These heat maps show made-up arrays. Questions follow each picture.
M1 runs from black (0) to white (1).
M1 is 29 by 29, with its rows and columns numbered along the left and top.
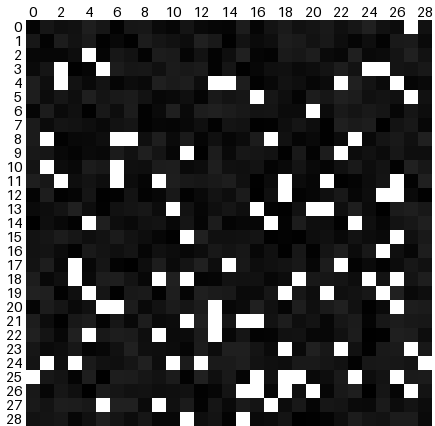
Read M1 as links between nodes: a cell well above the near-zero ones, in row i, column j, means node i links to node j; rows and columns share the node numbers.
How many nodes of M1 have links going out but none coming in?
1
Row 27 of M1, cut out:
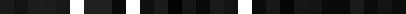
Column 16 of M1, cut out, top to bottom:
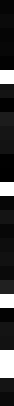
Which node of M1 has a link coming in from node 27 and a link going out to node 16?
node 5
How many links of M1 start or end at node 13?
8
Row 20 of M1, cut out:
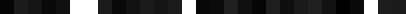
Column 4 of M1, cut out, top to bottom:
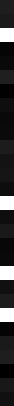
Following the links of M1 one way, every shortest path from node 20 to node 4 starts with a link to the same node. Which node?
node 26
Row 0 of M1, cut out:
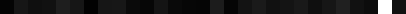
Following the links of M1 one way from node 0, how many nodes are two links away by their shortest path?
3
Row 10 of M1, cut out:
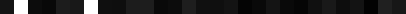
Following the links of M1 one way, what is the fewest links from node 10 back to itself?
4
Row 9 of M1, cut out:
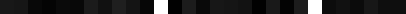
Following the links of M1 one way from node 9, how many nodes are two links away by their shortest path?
7
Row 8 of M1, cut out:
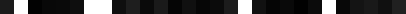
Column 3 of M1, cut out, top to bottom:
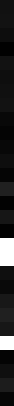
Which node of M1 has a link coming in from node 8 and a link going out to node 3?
node 17
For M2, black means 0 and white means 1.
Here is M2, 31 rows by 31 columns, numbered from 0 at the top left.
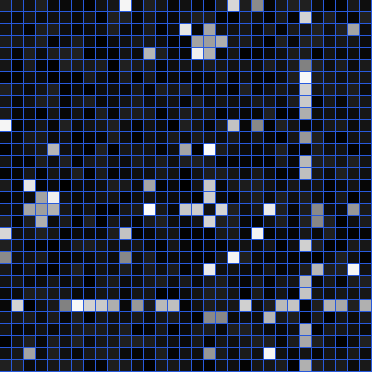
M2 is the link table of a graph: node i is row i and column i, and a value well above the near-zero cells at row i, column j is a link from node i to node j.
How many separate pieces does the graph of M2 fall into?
3
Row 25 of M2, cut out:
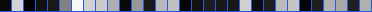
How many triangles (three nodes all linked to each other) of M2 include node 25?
0
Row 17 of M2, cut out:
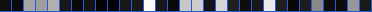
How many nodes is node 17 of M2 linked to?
10
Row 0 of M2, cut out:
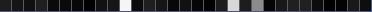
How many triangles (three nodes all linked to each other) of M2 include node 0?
3
